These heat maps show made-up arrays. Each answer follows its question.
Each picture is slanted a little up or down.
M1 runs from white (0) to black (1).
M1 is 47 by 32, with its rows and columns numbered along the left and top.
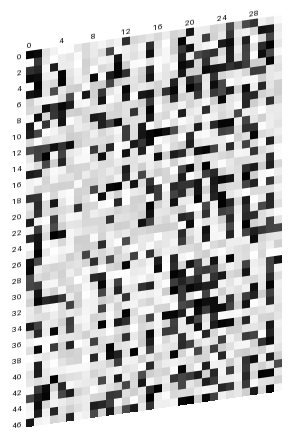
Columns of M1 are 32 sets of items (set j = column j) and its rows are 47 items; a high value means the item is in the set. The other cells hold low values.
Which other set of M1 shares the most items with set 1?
27
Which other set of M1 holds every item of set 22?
30
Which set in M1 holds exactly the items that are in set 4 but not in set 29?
2
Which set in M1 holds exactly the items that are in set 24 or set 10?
15
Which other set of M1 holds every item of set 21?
23
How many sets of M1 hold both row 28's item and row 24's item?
0
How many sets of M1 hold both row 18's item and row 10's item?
9
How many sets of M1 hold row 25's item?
8
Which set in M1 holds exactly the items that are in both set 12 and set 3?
17
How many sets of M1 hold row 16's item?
2
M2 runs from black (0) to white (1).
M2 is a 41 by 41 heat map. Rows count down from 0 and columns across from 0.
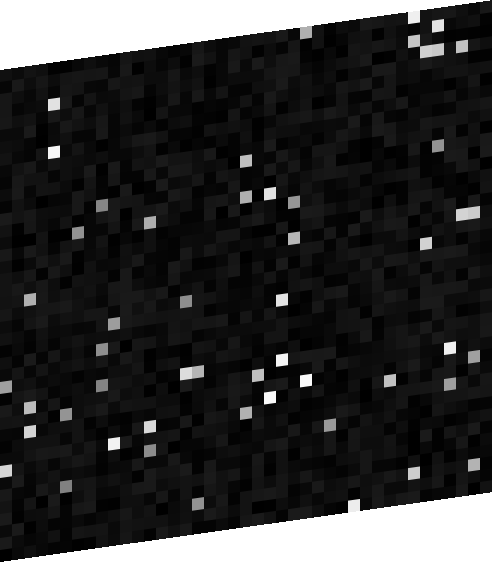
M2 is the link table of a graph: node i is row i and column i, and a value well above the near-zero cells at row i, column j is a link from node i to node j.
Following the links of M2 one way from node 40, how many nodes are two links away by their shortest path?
3
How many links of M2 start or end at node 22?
4
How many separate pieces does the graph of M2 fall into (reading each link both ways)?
2
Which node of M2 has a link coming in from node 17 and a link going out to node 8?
node 24
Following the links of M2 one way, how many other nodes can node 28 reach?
5
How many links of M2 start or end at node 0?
4
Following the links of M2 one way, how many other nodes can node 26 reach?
3
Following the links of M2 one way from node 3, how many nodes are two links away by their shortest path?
4
